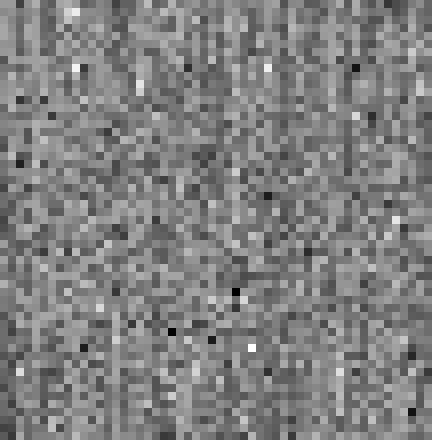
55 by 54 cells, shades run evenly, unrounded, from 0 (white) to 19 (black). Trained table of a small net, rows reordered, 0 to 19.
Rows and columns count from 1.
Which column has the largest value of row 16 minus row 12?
53
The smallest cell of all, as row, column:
44, 32
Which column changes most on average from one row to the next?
11
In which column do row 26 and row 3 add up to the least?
9
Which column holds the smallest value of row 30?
49
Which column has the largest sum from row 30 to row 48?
2
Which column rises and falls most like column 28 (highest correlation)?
31
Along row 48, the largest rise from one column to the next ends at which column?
29
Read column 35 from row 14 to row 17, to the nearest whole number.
8 11 10 10
